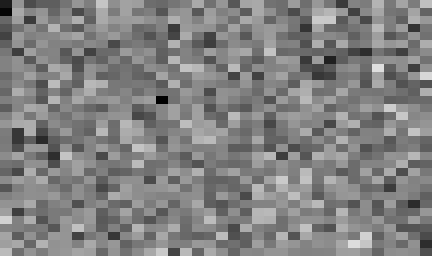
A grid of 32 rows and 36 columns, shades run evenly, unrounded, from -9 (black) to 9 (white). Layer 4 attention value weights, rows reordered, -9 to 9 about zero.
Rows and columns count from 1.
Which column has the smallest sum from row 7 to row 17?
28
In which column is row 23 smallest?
13
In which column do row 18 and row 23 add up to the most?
29
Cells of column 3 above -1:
26
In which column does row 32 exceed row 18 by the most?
14
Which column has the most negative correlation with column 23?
9
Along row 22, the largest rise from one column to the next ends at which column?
3
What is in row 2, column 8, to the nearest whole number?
-1
